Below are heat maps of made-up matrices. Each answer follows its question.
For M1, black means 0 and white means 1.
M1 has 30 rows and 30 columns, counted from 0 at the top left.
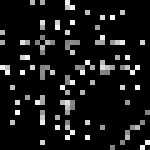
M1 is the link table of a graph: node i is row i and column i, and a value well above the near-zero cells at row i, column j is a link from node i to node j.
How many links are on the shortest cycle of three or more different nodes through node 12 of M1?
5
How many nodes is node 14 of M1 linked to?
8
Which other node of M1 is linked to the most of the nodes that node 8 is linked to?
node 13
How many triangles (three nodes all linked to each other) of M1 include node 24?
3
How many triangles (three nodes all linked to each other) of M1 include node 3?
0
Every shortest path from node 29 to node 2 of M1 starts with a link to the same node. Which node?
node 28
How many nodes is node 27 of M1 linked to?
3
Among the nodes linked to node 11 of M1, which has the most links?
node 25
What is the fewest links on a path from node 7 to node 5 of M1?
2
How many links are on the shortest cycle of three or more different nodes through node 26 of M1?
4
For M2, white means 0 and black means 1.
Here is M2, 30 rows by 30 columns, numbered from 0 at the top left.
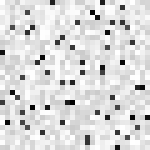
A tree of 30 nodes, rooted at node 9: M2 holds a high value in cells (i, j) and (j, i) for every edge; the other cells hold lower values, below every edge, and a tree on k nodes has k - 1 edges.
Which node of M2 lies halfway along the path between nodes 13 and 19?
12
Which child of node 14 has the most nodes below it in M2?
16
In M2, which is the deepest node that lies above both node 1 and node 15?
24
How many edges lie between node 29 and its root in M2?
3
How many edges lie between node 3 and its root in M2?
8
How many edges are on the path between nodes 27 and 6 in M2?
3
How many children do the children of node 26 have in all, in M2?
1
